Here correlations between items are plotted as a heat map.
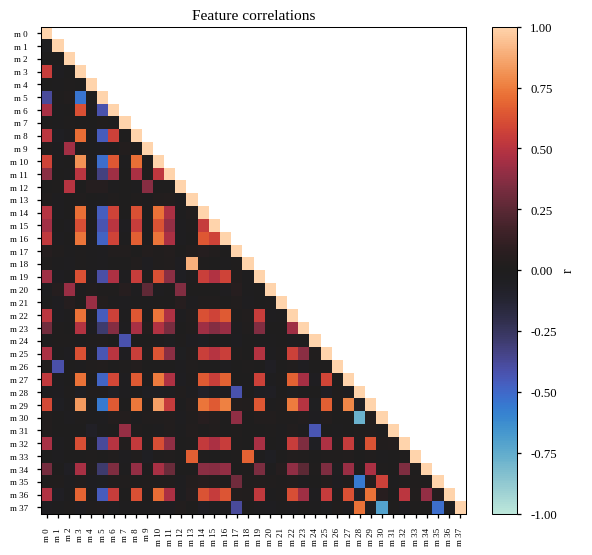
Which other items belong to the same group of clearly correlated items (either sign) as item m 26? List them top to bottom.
m 1
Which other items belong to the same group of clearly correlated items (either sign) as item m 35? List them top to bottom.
m 17, m 28, m 30, m 37
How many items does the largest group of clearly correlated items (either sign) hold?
19
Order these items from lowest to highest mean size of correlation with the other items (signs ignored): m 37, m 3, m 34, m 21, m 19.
m 21, m 37, m 34, m 19, m 3
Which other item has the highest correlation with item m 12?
m 2
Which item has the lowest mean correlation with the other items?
m 5
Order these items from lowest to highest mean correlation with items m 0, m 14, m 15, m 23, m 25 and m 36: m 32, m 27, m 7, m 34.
m 7, m 34, m 32, m 27
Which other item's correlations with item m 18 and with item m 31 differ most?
m 13
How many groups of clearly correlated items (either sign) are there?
7
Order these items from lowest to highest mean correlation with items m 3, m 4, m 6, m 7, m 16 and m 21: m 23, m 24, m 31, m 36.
m 24, m 31, m 23, m 36
